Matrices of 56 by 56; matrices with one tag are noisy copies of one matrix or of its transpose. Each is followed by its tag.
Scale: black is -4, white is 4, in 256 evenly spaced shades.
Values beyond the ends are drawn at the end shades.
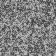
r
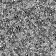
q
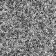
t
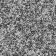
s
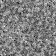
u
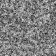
t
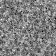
u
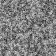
r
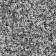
u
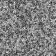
t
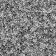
r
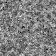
r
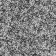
q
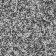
r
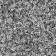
u
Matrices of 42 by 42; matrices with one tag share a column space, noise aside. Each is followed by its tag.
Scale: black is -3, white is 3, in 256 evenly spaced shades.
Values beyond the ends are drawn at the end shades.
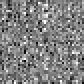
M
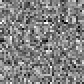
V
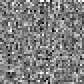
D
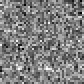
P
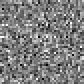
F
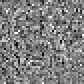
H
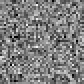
F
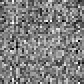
V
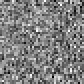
D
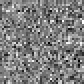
M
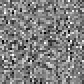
H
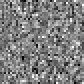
D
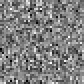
M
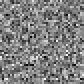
F
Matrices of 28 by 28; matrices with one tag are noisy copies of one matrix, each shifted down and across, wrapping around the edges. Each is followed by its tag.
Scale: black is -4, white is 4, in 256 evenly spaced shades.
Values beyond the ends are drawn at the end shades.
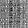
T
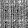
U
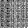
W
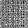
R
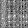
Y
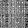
T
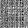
R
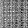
W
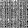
U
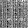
U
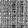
T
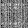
U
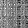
T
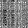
T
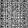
W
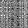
W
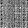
R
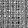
R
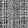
R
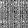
U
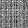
R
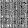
U
